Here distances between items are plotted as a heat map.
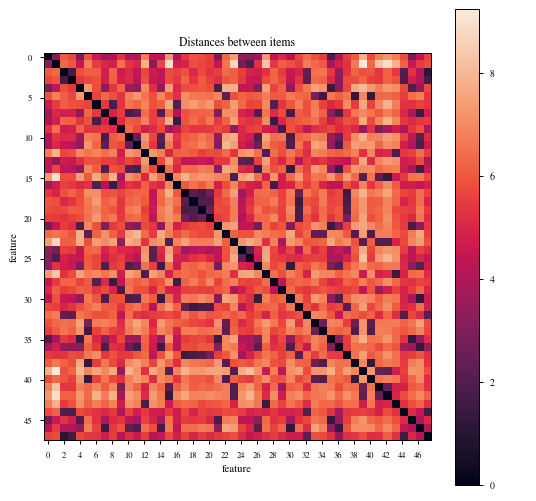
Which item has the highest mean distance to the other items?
39
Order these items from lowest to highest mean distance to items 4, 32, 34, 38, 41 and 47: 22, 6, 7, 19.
22, 7, 6, 19
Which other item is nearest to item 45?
35
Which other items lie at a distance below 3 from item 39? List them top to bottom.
15, 23, 41, 42
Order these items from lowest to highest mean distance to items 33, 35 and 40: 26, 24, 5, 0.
5, 0, 24, 26
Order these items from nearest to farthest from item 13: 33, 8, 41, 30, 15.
33, 8, 30, 41, 15
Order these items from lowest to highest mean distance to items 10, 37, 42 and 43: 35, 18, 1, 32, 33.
18, 35, 32, 33, 1
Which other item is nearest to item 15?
42
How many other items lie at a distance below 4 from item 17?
6
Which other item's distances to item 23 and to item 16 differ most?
8
